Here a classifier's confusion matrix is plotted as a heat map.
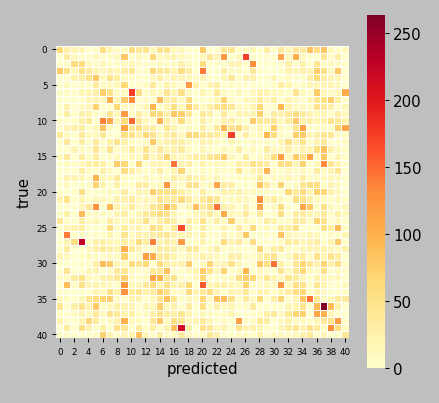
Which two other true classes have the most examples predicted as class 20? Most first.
33, 3
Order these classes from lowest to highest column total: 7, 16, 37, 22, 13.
22, 7, 16, 13, 37
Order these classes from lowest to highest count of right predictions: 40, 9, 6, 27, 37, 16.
40, 27, 6, 37, 9, 16
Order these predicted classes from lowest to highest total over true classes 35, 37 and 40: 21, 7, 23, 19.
19, 21, 23, 7
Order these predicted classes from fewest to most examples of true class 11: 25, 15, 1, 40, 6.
1, 15, 25, 6, 40
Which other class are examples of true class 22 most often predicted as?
5
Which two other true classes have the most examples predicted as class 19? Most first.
22, 12
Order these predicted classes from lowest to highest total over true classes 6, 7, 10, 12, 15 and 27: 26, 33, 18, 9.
26, 18, 9, 33
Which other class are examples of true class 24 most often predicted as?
36
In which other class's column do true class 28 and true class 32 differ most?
13
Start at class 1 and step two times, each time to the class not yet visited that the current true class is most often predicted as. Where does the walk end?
31
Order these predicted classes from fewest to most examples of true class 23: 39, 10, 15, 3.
10, 39, 15, 3
